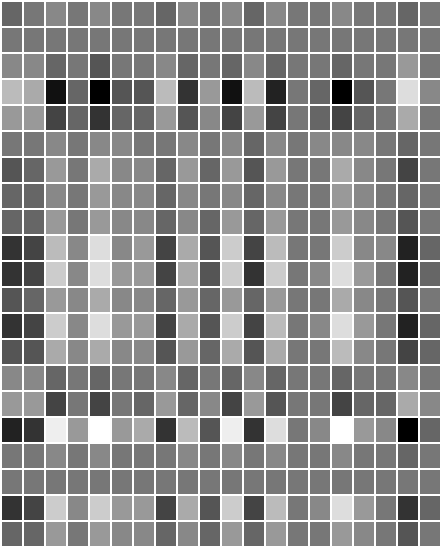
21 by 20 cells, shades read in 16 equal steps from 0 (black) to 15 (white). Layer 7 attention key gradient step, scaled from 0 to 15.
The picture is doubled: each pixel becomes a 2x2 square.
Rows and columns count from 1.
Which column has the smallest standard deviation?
14
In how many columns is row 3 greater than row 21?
6
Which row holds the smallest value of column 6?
4
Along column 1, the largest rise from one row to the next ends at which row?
18
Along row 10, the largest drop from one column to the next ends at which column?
12
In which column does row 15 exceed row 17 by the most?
19
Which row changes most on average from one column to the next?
17
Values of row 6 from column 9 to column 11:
8 7 8
